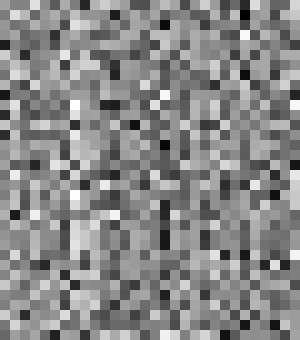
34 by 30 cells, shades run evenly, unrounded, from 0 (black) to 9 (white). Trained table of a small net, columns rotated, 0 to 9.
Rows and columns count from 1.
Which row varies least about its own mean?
5
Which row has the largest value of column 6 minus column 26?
17
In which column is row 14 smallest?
1
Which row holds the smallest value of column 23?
34
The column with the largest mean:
8
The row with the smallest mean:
18
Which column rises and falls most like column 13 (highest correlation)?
21
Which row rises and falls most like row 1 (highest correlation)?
19
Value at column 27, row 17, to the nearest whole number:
2
